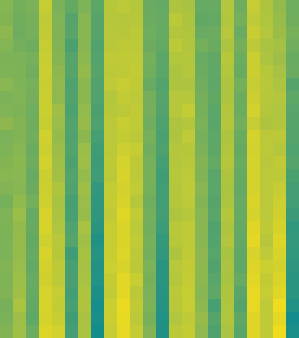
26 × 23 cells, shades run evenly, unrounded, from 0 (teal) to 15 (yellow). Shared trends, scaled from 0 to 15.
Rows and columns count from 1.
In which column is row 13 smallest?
8
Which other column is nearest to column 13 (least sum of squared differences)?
23
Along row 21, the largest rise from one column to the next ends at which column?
9
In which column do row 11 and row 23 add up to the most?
20
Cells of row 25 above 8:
14
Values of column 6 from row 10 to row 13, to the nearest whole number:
4 4 4 4
